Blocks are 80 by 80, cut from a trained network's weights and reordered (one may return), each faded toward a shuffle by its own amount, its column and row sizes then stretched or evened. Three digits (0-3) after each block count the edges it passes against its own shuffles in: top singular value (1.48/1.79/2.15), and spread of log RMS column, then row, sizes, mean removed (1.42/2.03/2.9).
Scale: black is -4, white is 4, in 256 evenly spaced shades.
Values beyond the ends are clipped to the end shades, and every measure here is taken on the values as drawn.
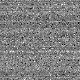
1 1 1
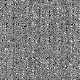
1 1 2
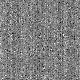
1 0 1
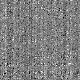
2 1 2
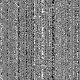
3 3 0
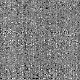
1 0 2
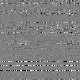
2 1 3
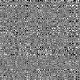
3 2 3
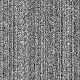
3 1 0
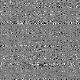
0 1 3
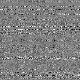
1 0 3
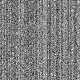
3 0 1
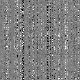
2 3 1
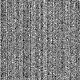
3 1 1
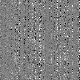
0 3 1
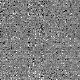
0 2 1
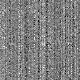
3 2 1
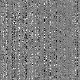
1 3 1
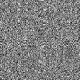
2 0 2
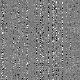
0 3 0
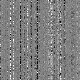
3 3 0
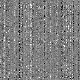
3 3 1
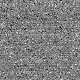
0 0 0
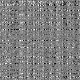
3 0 3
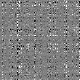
1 3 2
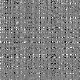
3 2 3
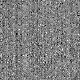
1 0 1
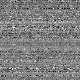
2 0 3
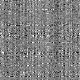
3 0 3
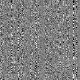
2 3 0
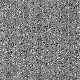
0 0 1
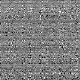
2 2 2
